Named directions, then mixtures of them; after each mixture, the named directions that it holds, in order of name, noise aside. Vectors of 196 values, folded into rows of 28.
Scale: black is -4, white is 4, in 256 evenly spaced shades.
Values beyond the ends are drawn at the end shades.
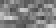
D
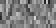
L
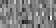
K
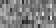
D, K.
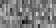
D, K.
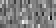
K.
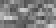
D.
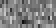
D, K.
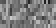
D, L.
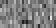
K.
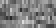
D, K.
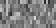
L.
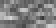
D.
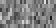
K, L.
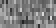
D, K.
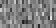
K.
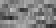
D.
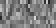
L.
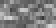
D.
